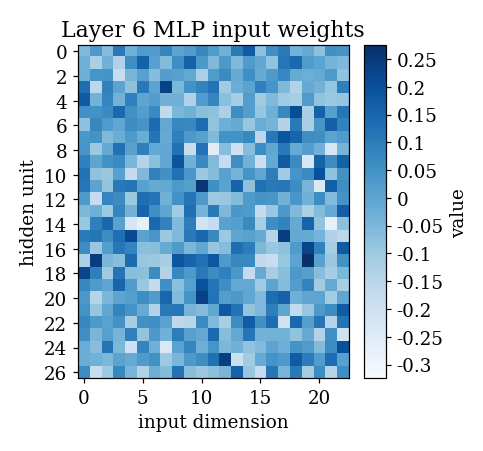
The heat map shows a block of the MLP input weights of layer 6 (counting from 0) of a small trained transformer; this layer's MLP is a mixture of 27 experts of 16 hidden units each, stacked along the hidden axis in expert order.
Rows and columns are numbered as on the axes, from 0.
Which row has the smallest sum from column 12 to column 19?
4
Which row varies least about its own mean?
2
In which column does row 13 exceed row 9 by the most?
5
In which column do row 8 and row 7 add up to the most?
17
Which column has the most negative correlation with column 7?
18
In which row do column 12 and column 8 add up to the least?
22
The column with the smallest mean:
15
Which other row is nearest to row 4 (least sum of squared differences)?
23
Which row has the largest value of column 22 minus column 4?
24
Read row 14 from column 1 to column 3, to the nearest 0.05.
0.1 0.15 0
